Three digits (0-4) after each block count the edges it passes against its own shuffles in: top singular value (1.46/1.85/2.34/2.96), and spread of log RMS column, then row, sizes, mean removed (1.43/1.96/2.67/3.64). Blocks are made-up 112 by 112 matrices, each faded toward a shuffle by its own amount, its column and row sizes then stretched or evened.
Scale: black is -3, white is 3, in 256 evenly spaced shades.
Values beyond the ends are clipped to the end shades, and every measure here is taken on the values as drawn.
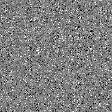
0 2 1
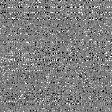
3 0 3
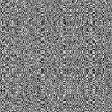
4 3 0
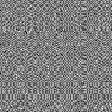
4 1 0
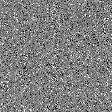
0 2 0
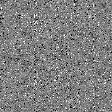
1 2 0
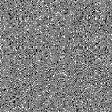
3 1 0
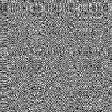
4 0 1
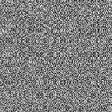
4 2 1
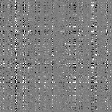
4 4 3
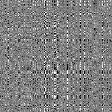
4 4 2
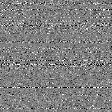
2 0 4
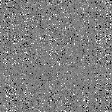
0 3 2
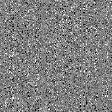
1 3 0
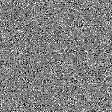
1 0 2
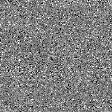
1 1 2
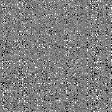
1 3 3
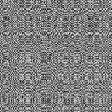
4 0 3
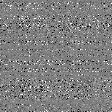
0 1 4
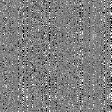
3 4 1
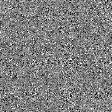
0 2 2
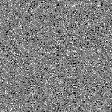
2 1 0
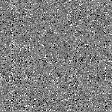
1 2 2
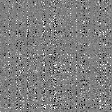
0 4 3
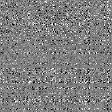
1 3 4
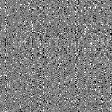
3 3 1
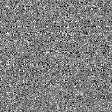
2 1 3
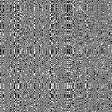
4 4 0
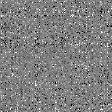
1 3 3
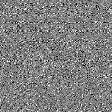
2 0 3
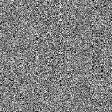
2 2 0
